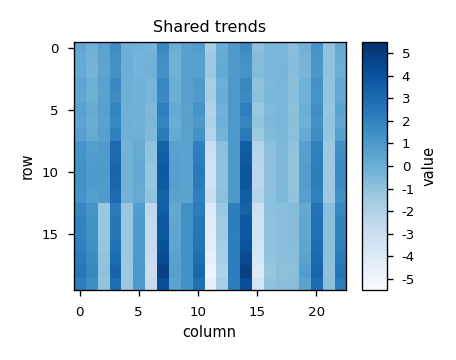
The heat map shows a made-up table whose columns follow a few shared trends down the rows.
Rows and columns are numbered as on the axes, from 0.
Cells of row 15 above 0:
13
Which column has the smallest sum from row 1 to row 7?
11
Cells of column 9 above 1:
7
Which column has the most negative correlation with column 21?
2
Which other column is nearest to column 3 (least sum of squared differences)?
20
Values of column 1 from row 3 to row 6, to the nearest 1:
0 0 0 0
